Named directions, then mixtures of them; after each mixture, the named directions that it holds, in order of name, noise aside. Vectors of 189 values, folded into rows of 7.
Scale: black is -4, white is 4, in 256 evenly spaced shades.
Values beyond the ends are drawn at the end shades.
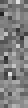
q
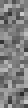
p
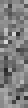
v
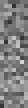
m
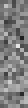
m, p, q.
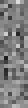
q, v.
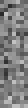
p, q, v.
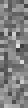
m, v.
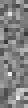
p, q, v.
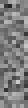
m, p, q.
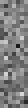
m, p, q.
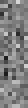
q, v.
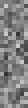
m, p, v.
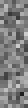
m, p, v.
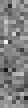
m, p, v.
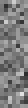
m, p.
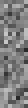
p, v.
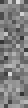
p, q.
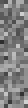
p, q.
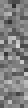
m.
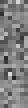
q.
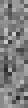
v.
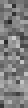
m.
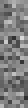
m.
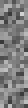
p.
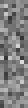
m, q, v.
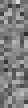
p, q.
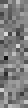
p, q, v.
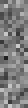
p, q, v.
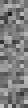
p.
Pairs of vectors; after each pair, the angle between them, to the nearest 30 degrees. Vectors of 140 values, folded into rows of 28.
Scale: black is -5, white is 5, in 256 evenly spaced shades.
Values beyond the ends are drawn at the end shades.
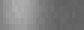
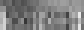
120 degrees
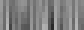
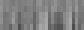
60 degrees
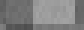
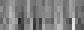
90 degrees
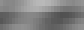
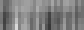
60 degrees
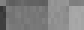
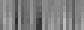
90 degrees
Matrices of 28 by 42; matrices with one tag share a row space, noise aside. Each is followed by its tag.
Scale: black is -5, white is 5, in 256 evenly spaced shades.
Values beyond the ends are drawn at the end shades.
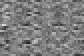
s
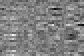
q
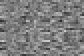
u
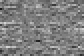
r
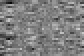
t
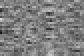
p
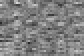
p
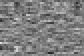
p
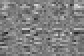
s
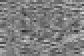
u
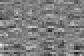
p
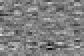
p
